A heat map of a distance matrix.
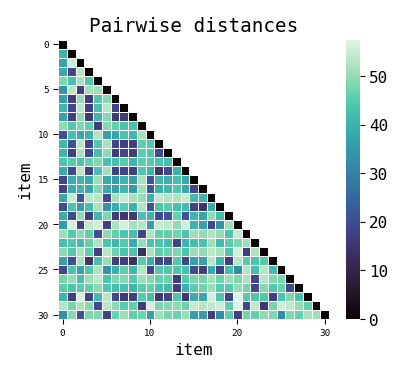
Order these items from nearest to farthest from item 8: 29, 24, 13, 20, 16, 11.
24, 11, 16, 13, 29, 20
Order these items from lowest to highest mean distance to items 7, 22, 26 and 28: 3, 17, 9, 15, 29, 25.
3, 15, 25, 9, 29, 17
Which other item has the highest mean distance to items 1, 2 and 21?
26
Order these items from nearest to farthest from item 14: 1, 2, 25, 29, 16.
1, 16, 25, 29, 2
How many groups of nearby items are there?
5
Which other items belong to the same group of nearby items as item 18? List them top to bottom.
0, 10, 15, 16, 25
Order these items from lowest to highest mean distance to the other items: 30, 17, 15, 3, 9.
3, 15, 30, 9, 17
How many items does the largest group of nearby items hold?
11
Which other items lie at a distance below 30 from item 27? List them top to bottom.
13, 22, 26
